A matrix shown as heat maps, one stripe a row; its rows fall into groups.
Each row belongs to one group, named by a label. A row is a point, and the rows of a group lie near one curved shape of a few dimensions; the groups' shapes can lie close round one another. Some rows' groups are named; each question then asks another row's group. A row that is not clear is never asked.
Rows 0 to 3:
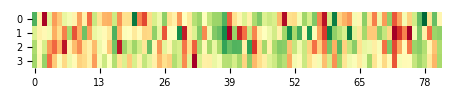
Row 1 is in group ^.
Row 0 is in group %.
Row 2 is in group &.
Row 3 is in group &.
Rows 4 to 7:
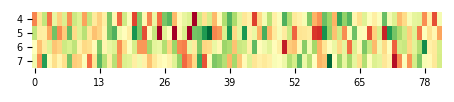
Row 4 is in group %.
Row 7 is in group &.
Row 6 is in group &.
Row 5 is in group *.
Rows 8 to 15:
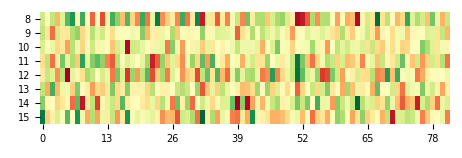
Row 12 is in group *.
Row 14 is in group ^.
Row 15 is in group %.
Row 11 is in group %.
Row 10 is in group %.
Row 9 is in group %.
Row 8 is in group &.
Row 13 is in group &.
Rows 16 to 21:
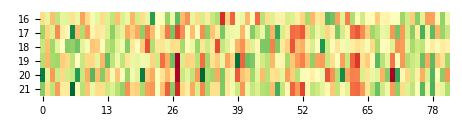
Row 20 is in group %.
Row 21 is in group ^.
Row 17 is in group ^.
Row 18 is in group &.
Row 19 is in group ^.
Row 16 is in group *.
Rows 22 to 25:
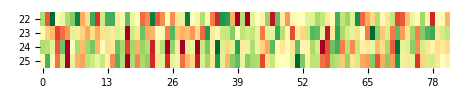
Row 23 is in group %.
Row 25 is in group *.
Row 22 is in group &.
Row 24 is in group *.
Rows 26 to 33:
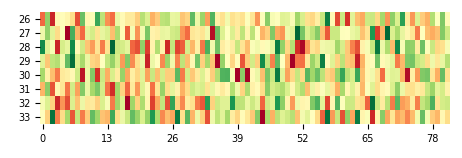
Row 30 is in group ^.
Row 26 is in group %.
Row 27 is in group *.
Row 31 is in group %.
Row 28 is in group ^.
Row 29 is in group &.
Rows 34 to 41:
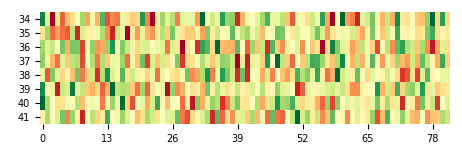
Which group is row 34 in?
%
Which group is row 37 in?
^
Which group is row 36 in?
*
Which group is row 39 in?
^
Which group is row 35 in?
%
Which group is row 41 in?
*
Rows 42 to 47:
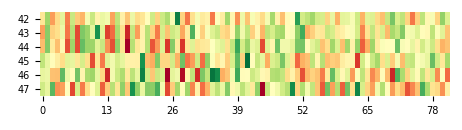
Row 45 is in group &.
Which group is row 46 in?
*
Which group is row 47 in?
&
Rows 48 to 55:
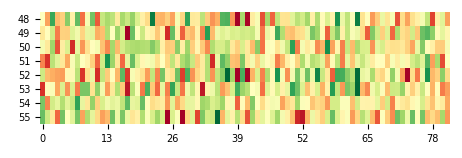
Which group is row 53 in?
%
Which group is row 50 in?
&
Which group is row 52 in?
^
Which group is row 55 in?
*
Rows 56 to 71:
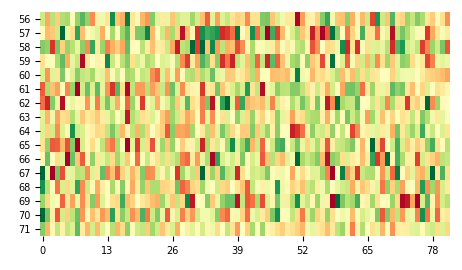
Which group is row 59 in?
*
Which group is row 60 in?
%
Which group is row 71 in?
%
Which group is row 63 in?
%
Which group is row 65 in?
%
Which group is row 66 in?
*
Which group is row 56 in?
&
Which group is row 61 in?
%
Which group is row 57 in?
*
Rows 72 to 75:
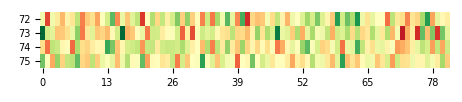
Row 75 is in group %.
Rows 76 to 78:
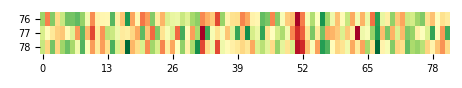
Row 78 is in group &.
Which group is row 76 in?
&
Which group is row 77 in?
&
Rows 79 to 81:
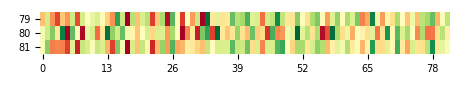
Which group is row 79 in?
%
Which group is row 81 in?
%
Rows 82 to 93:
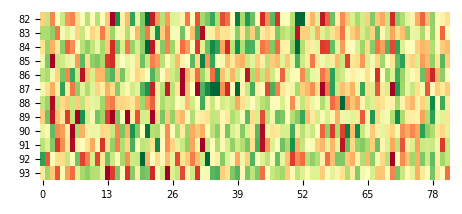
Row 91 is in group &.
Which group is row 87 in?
*
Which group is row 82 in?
*
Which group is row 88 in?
%
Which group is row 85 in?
%
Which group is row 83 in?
&
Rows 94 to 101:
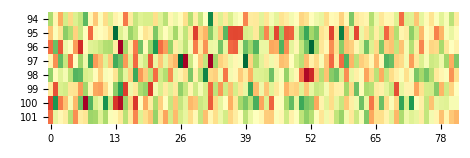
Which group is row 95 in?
*
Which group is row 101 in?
%
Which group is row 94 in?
%
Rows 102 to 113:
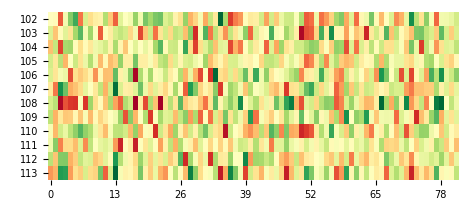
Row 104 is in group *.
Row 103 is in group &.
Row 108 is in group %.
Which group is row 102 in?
*
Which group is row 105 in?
&
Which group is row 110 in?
&
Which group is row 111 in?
%
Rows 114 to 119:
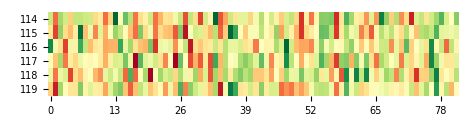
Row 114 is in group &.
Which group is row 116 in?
^
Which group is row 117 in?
%
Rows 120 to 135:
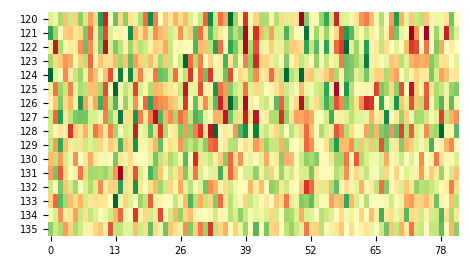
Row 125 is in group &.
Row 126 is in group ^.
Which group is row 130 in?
*
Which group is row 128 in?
&
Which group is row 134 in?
%
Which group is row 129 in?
&
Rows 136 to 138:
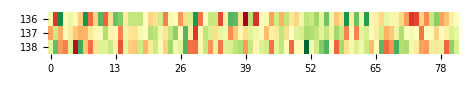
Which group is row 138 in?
*
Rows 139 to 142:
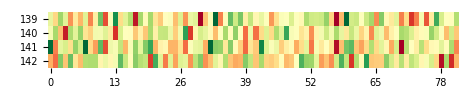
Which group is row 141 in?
%
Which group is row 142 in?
%
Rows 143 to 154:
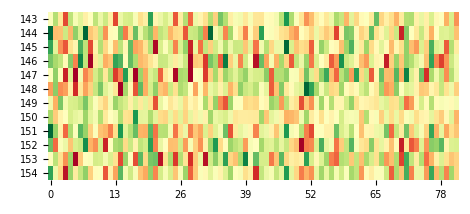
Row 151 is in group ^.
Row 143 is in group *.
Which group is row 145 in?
^
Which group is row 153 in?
*
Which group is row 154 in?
^
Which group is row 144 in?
%
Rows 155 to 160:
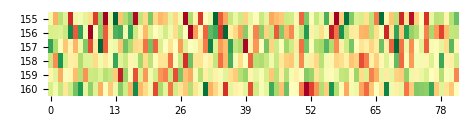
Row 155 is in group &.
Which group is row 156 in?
*
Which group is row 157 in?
^
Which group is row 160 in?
&
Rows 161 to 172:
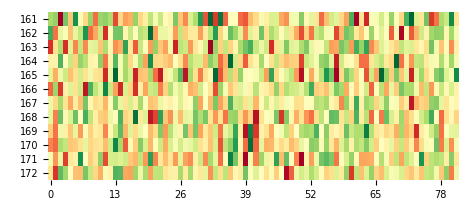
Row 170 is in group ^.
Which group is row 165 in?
&
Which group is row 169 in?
^
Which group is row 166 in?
%
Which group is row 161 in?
%
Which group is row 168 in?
&
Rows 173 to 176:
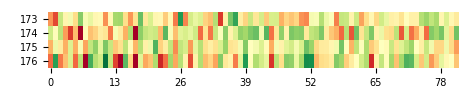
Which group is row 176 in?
%
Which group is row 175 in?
%
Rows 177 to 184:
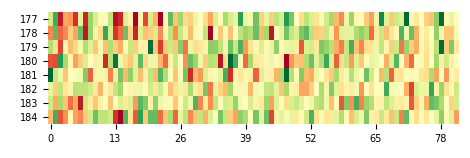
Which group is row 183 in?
&
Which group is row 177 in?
%
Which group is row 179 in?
%
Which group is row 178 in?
%
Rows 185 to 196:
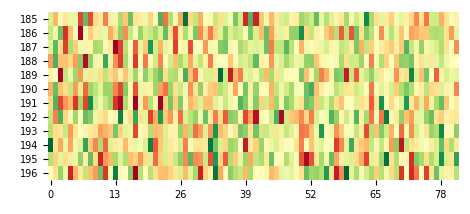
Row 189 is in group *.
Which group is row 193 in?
&
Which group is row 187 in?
*
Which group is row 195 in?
&
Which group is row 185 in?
^
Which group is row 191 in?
%
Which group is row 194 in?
%
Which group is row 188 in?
%
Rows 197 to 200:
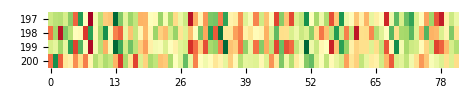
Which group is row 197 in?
*
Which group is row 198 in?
%
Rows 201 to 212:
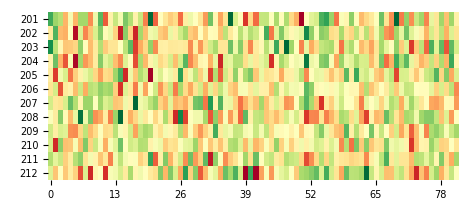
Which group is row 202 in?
*
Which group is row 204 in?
*
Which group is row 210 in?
&
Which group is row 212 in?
^
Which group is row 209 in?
&
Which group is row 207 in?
%
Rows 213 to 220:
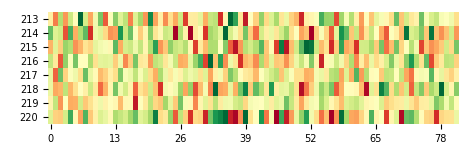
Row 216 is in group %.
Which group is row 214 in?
*
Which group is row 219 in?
%
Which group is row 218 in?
&
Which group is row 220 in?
*
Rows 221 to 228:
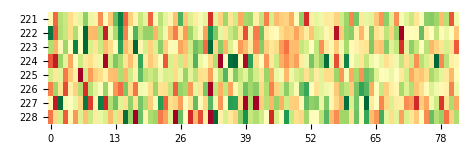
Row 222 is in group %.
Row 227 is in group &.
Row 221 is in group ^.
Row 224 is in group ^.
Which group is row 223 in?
%
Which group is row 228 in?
%
